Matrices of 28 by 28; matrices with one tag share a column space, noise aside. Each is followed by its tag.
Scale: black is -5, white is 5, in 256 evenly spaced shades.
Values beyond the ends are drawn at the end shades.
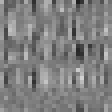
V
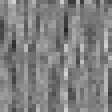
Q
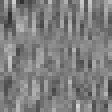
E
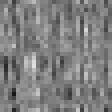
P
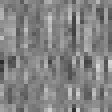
P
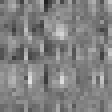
V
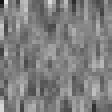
E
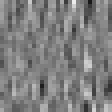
E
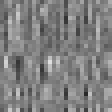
P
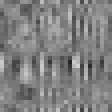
P
